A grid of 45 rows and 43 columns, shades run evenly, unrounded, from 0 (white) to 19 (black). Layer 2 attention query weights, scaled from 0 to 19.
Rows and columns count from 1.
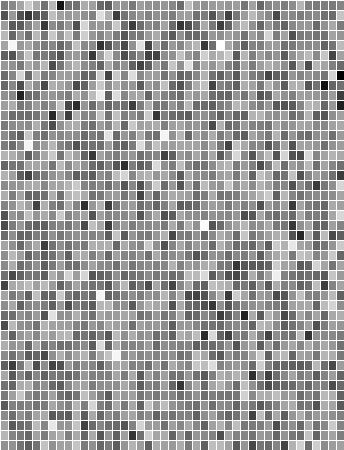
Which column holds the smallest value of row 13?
17
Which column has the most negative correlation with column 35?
30
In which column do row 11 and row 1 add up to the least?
24
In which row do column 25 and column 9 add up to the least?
28
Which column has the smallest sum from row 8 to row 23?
13
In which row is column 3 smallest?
8
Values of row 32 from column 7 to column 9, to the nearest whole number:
2 8 8
